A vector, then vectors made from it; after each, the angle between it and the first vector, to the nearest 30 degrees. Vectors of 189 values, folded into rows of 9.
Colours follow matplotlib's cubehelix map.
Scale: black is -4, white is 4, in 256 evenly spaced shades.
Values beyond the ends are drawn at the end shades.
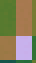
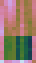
150 degrees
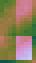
30 degrees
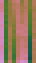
90 degrees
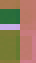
90 degrees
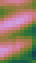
90 degrees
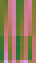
120 degrees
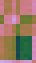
150 degrees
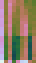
120 degrees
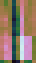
60 degrees
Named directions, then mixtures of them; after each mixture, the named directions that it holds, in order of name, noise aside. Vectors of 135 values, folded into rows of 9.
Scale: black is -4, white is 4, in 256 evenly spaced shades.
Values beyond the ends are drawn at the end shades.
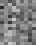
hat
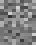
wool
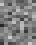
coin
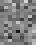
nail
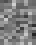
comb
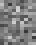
coin, wool.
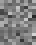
nail, wool.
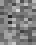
hat, wool.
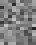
comb, hat.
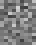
wool.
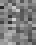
hat.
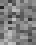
hat.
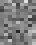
nail.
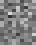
wool.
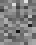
comb, nail.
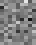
hat, nail.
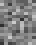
coin.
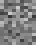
wool.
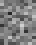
coin.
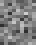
coin.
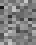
hat, nail.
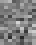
comb, nail.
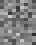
wool.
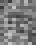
comb, hat.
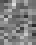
comb.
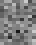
nail.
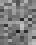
coin, nail.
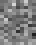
comb, nail.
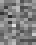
hat, wool.
